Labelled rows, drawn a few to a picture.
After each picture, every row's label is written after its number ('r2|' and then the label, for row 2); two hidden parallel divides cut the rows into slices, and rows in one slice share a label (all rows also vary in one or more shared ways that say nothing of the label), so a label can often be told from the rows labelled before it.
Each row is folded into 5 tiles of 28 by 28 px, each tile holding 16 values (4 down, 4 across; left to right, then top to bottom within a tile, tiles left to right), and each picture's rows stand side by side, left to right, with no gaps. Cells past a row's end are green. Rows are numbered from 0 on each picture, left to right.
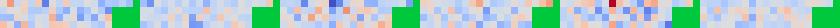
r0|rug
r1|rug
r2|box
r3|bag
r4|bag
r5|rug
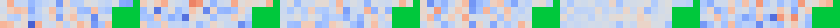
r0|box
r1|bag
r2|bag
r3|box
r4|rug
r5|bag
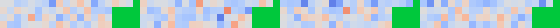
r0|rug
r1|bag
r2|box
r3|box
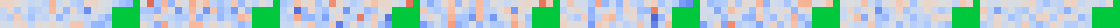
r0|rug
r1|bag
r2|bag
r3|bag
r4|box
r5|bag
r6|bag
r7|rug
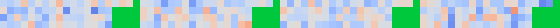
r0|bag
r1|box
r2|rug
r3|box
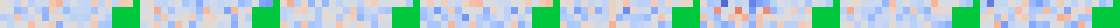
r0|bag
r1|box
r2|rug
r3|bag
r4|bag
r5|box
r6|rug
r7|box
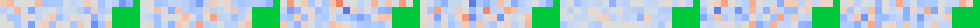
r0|box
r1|box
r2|bag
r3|box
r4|rug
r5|bag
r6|bag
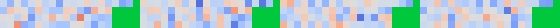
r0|box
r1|box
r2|rug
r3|box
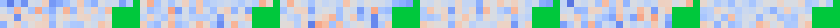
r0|box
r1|bag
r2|box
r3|box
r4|bag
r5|rug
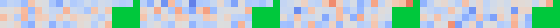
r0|box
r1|box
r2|bag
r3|bag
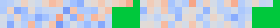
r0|bag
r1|rug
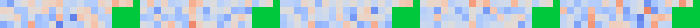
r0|bag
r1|bag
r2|bag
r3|bag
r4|bag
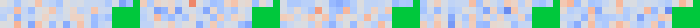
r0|box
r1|bag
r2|box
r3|rug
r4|bag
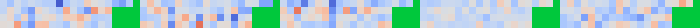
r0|box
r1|box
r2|box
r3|rug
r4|bag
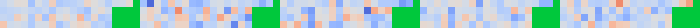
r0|rug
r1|box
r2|box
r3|box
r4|bag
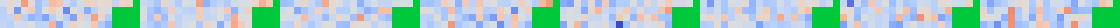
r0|bag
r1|bag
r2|rug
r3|bag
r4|rug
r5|rug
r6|rug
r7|bag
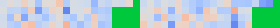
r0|bag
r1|box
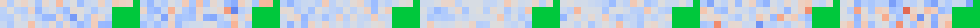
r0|bag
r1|bag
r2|rug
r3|rug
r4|rug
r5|rug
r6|box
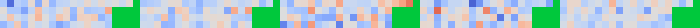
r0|rug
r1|box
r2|bag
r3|box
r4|rug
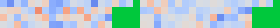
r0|box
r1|rug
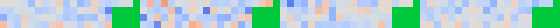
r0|rug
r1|bag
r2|rug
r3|rug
